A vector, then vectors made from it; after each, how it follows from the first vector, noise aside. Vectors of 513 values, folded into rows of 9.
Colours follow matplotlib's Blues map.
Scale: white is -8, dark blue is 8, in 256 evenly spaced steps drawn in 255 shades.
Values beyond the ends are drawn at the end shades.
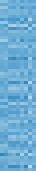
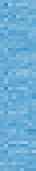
reversed, negated, shrunk.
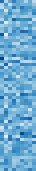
wrapped around, scaled up.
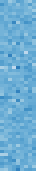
wrapped around, negated, partly zeroed.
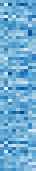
reversed, scaled up.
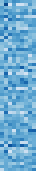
reversed, negated, scaled up.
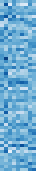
reversed, negated, scaled up.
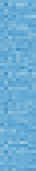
reversed, negated, shrunk.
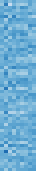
reversed, negated.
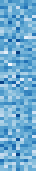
wrapped around, negated, scaled up.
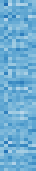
reversed, negated.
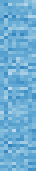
reversed, negated.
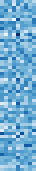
wrapped around, negated, scaled up.
